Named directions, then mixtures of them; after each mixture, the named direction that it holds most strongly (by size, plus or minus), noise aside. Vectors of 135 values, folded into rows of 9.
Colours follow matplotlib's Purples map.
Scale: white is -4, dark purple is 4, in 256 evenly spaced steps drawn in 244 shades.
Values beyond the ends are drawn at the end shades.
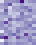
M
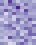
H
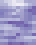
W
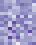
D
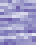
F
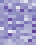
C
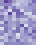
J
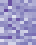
H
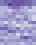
W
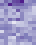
W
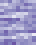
F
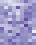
W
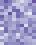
J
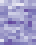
W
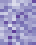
D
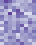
J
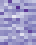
F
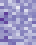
H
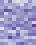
H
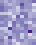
D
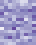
C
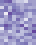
J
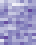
W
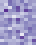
H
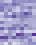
F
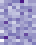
M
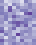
M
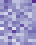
J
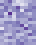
J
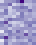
M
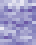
W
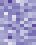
H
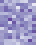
C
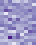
H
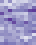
F
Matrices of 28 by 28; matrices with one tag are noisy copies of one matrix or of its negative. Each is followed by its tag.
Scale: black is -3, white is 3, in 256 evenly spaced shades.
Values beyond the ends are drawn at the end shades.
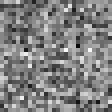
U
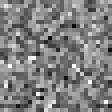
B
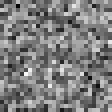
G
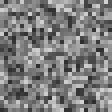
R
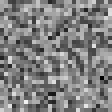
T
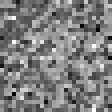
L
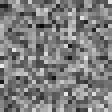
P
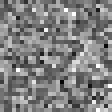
P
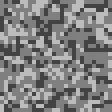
U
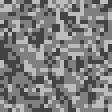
R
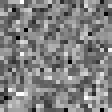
B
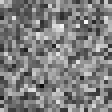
L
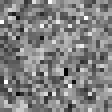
R
